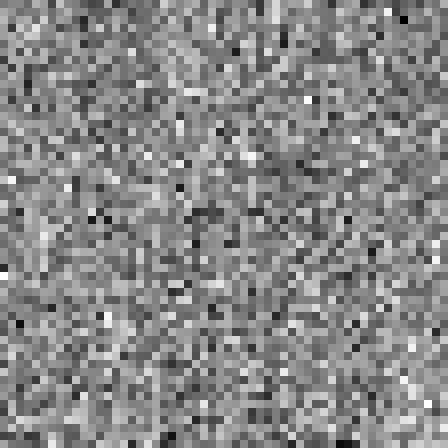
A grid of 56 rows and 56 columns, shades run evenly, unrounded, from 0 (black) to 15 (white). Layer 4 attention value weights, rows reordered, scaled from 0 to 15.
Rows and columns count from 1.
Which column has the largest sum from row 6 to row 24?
25
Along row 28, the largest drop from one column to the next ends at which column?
44
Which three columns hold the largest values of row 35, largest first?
1, 38, 9
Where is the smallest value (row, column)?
3, 51
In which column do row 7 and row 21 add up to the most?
23
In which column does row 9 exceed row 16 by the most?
29
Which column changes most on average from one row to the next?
24
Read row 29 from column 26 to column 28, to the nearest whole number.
6 9 10
